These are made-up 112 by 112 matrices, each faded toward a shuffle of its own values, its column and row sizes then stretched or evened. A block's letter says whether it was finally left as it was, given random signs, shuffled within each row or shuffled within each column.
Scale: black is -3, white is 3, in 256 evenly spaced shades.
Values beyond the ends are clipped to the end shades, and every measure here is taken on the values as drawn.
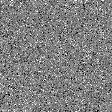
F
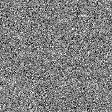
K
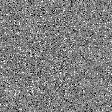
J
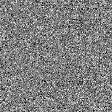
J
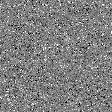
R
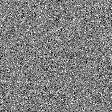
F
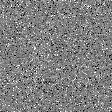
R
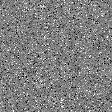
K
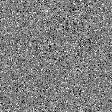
F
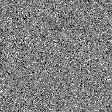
J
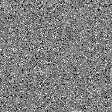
J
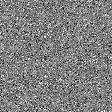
J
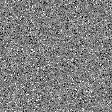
K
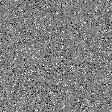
F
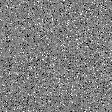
K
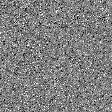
F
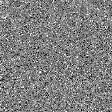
J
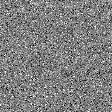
F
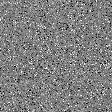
R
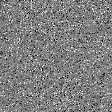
F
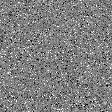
R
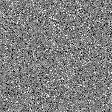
K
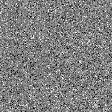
J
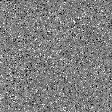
K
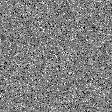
R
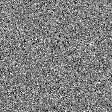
R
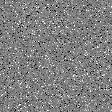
R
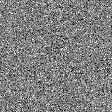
J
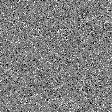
K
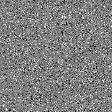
F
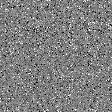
F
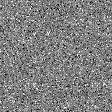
R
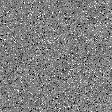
F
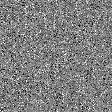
K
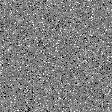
K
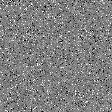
F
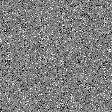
K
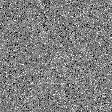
R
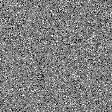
F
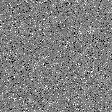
K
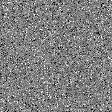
K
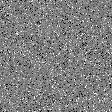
R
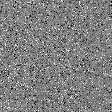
F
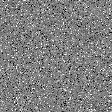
K
